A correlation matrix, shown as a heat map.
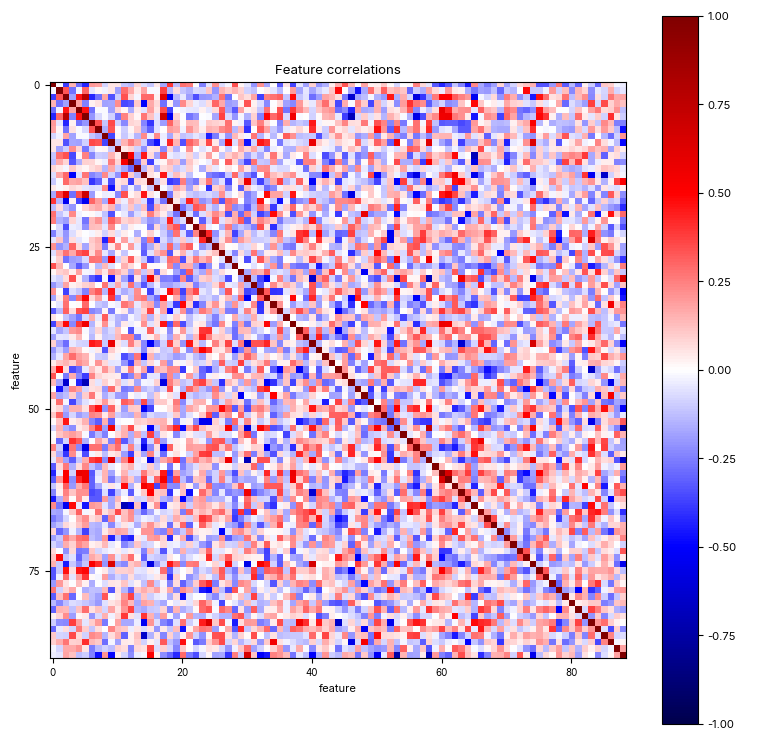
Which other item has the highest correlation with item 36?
8
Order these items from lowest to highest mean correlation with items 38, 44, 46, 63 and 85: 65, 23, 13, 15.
13, 15, 23, 65
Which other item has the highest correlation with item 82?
62
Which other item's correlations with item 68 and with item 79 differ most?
20
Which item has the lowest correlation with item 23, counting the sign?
52
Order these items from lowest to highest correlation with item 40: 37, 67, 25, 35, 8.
35, 8, 37, 67, 25
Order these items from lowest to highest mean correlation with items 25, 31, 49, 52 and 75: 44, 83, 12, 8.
83, 44, 8, 12
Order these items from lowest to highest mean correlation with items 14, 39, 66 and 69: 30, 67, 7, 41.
30, 7, 41, 67
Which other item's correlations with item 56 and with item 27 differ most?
33
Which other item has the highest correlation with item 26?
50
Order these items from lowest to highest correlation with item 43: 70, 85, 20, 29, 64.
64, 20, 85, 70, 29
